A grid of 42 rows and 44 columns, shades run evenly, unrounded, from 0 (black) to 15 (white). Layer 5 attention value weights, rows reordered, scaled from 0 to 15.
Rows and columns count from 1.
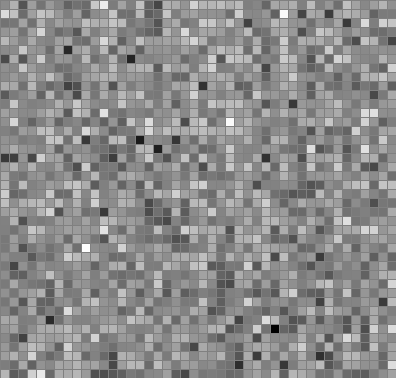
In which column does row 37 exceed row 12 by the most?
42
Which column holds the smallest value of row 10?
23
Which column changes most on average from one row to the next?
36
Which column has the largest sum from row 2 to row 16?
32
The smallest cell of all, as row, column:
37, 31
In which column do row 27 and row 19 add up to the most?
38
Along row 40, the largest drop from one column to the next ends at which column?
29
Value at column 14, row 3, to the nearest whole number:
11
